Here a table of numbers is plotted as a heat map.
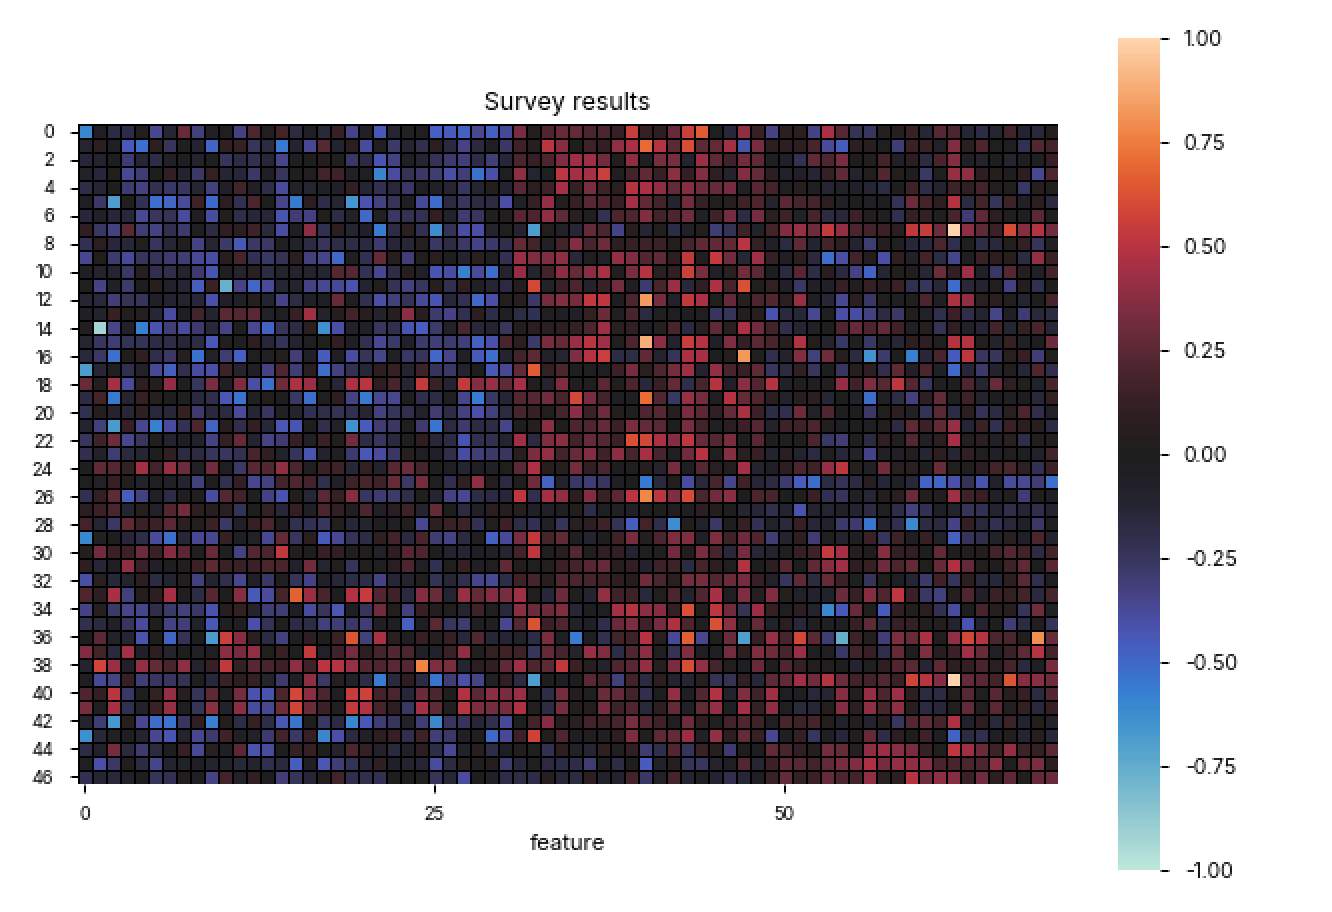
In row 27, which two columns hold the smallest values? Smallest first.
51, 59
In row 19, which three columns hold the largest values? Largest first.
40, 35, 46
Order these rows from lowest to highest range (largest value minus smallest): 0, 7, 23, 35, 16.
23, 35, 0, 16, 7
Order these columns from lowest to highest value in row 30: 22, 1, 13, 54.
22, 13, 1, 54
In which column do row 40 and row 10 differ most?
27
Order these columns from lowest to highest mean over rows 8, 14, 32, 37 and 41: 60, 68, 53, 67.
60, 68, 53, 67
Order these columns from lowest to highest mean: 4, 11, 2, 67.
4, 2, 11, 67
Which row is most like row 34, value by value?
9
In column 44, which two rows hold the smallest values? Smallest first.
36, 45
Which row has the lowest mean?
25
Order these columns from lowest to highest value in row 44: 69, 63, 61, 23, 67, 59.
23, 61, 67, 69, 59, 63
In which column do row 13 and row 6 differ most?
16
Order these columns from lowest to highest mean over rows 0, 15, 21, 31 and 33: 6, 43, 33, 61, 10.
6, 10, 61, 33, 43
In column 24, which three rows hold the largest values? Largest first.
38, 18, 41
